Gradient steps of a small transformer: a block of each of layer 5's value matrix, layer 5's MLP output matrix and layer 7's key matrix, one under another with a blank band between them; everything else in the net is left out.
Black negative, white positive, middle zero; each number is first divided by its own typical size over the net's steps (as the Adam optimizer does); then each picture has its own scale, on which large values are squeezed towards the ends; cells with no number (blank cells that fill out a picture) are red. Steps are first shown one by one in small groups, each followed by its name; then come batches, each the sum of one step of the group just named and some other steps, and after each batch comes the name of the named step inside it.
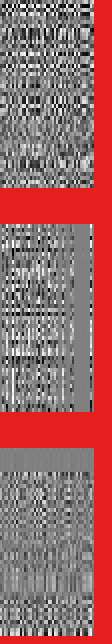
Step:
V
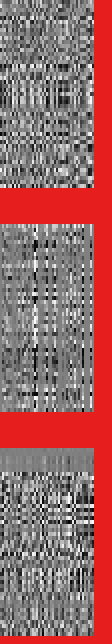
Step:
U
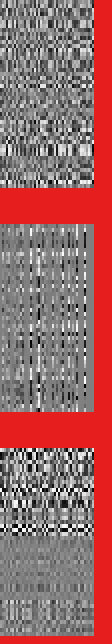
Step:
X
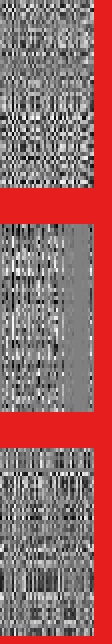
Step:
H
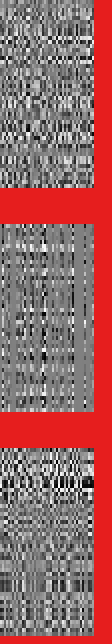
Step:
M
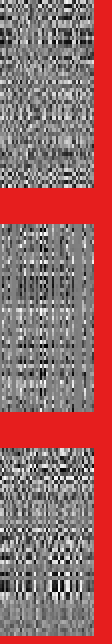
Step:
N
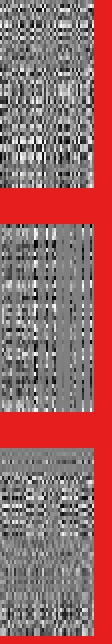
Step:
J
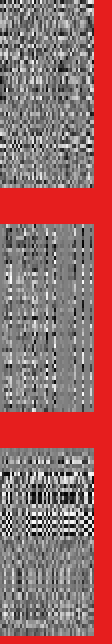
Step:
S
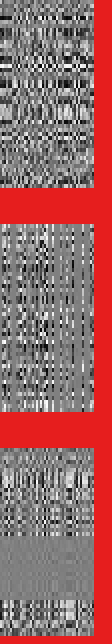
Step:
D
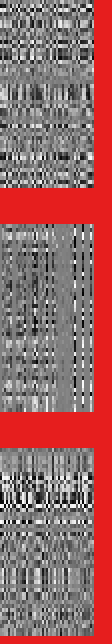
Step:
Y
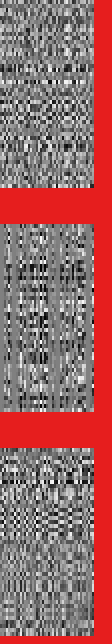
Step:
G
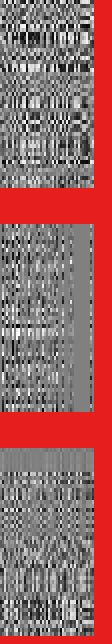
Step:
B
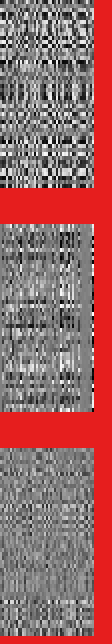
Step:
B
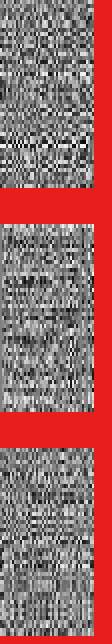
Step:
S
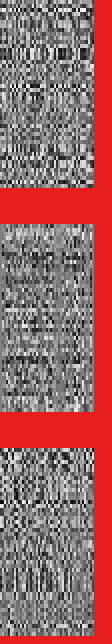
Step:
Y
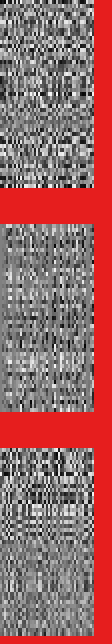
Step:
S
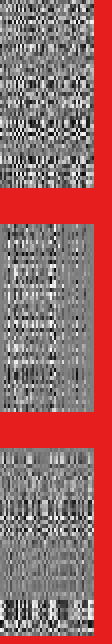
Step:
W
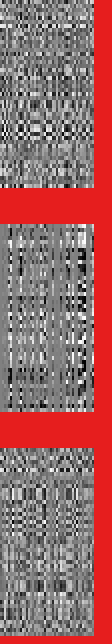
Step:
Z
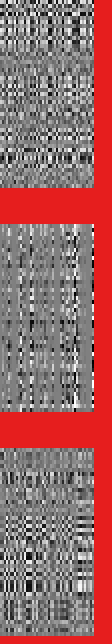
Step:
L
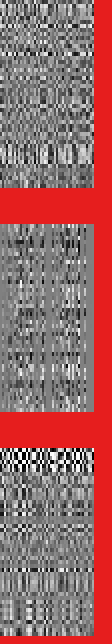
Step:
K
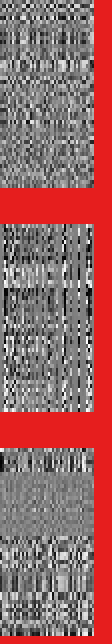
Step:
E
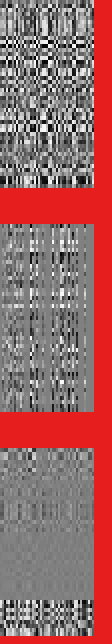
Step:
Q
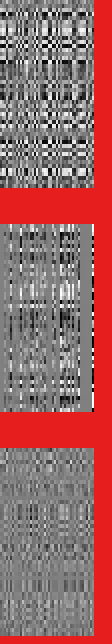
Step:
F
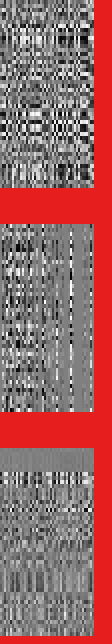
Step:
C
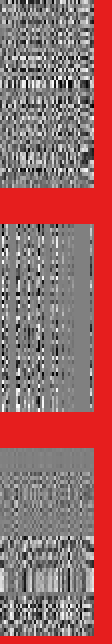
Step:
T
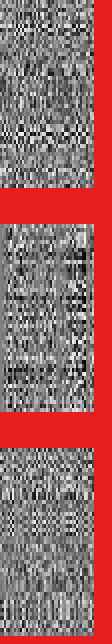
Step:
Z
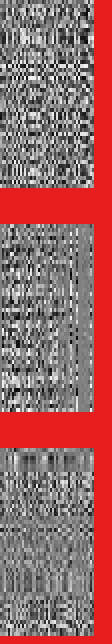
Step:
C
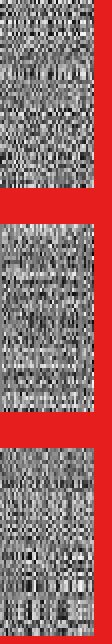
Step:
L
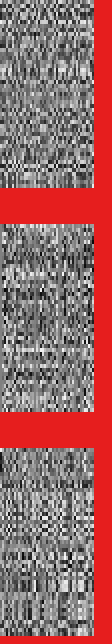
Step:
E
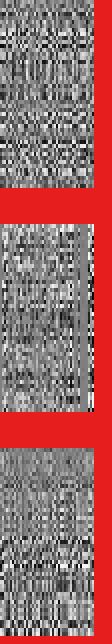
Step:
F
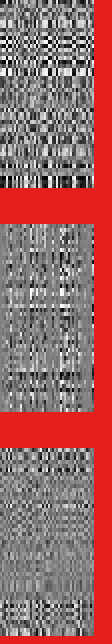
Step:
Q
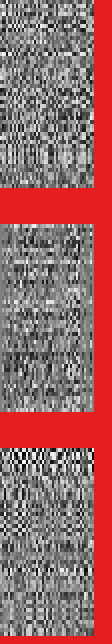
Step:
K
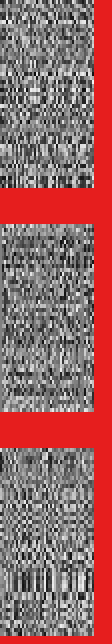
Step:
E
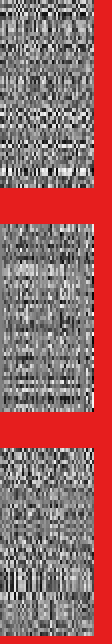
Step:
F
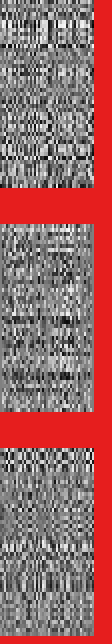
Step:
C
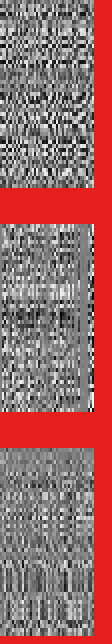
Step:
F
